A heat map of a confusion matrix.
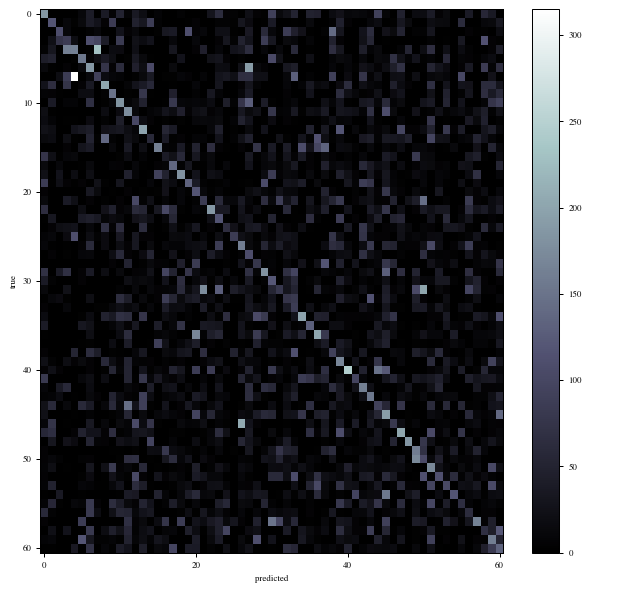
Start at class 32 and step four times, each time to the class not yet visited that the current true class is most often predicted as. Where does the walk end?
59
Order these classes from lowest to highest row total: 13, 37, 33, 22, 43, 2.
37, 33, 43, 2, 13, 22
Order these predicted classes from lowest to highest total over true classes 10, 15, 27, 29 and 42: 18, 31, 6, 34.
31, 18, 34, 6
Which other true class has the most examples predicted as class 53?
13
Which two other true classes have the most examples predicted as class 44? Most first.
40, 0
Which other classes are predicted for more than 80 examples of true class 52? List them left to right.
12, 33, 50
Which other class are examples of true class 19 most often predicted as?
29
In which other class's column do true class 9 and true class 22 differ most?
16
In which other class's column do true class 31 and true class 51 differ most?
50
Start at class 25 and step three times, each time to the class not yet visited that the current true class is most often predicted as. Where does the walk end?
33
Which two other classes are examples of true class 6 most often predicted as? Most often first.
27, 14
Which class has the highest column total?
45
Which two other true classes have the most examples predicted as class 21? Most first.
31, 38
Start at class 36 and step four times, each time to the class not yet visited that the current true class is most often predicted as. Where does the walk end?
17
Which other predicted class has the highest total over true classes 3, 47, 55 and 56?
6
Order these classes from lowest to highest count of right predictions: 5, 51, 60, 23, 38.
38, 23, 60, 5, 51
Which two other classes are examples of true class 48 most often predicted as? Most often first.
14, 50
